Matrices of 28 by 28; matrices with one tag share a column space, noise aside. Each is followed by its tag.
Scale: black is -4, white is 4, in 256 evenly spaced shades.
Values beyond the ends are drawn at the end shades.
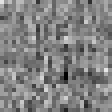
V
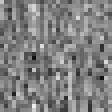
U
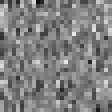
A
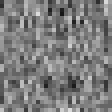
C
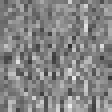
U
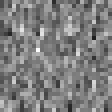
A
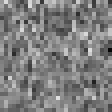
A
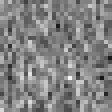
U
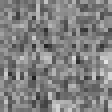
U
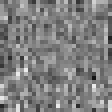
V
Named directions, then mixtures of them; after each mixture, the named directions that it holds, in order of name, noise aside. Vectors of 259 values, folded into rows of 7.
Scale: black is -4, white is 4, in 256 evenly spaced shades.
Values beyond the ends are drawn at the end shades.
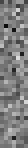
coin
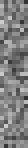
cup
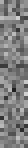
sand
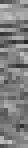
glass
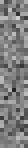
sand.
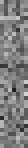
sand.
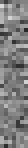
cup, glass, sand.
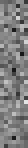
coin, cup, sand.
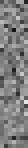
coin, cup.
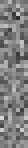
coin, cup, sand.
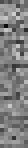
coin, glass, sand.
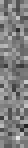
sand.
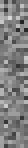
cup, glass, sand.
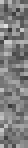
coin, cup, glass.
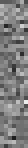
coin, cup, glass.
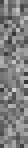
coin, cup, sand.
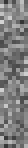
cup, glass.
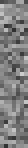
coin, cup, glass.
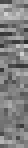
glass.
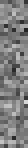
coin, cup, glass.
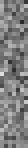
cup.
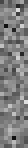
coin.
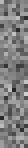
sand.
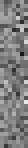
coin, cup, sand.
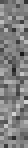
coin, cup.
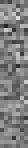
coin, glass, sand.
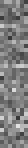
cup, glass, sand.
